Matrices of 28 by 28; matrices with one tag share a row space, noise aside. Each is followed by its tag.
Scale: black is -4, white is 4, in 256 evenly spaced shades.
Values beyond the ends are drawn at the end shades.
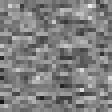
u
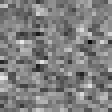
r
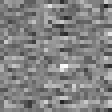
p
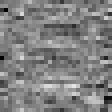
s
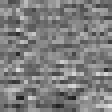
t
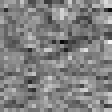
p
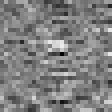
p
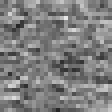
t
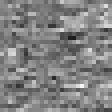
t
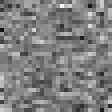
u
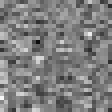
r
